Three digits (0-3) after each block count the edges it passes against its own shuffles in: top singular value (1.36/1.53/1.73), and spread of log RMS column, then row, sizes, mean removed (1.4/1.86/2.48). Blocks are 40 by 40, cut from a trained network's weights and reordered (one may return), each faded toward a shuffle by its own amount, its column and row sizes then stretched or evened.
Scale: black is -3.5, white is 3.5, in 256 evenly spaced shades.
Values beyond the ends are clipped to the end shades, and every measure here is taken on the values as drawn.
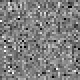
2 1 0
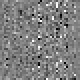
1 3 0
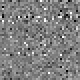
0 1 1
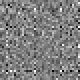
3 2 1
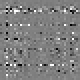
2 2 3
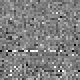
2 0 2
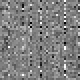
3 3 0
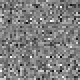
0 0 3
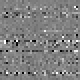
2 1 3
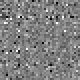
1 1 1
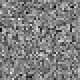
0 0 1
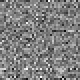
3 0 2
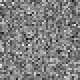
0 0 0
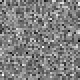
0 0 1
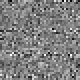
2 0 2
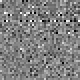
2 0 1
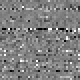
2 0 3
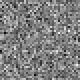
0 0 0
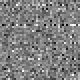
0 1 2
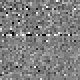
2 0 2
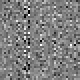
1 3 0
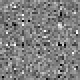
2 2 0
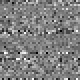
0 0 3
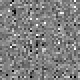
1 2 0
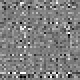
3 2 3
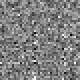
2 1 0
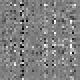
2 3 2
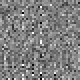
2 2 0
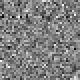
1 1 1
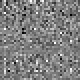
1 2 2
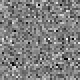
0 0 2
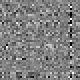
3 1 2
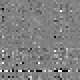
3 1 2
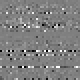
3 0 3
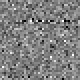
2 0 1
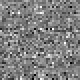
0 0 2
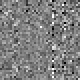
1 2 0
